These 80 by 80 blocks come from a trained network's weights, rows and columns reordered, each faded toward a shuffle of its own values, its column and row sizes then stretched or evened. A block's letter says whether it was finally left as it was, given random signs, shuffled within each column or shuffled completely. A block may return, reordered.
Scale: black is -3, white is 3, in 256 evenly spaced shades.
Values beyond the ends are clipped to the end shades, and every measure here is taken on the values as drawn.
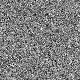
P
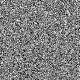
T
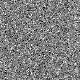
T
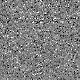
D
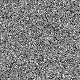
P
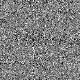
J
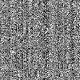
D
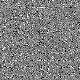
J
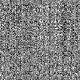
D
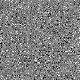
D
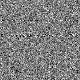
J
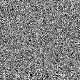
J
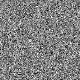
J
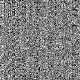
D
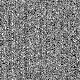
T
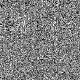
J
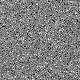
P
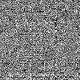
D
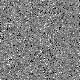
T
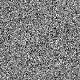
J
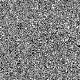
J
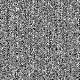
T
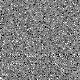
J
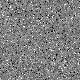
P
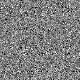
J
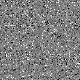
J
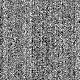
T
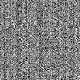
D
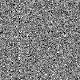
J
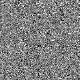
J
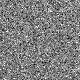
P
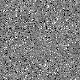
D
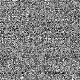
D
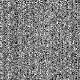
D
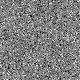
P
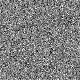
P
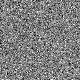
P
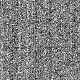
T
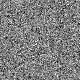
P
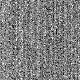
T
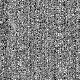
T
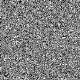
J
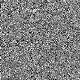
J
